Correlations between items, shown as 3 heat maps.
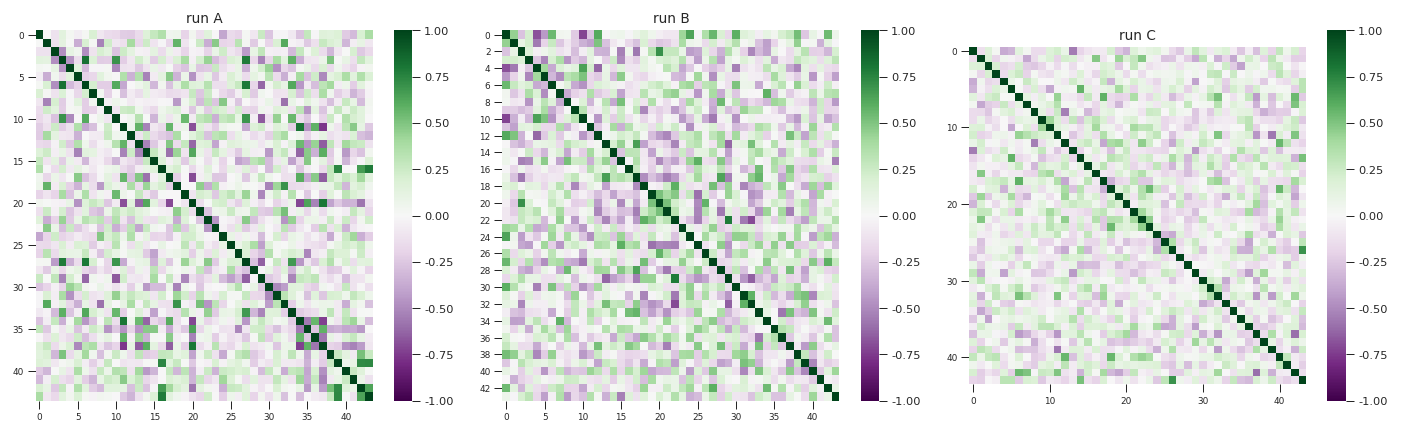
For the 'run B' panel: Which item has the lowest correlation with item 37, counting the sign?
21
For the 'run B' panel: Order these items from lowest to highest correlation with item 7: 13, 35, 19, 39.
35, 13, 39, 19
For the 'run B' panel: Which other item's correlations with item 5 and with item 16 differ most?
40
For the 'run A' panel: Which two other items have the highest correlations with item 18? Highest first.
32, 1
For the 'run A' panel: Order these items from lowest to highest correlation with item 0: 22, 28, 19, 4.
19, 28, 4, 22
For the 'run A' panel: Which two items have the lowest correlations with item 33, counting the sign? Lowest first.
29, 15
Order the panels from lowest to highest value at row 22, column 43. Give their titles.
run C, run A, run B
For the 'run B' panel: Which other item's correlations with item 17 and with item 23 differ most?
28
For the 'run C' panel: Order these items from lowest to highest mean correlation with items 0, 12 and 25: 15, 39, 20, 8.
8, 20, 39, 15
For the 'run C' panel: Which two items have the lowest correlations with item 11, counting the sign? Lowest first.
39, 37
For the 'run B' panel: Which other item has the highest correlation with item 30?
0
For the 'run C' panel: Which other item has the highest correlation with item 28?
7
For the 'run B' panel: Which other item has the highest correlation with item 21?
20
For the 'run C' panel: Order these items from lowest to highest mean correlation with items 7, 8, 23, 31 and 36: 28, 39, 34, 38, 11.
39, 38, 28, 34, 11
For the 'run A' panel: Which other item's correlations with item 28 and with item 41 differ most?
35
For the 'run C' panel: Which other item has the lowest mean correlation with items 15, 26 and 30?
33
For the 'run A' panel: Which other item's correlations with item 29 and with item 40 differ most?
10
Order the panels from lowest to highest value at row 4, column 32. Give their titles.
run A, run B, run C
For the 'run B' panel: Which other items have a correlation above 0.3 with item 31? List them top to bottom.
9, 24, 26, 32, 38, 39
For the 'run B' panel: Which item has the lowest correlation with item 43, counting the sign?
15
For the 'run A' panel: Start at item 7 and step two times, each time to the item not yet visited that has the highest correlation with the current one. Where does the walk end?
20
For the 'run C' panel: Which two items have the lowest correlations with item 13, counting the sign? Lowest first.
0, 29
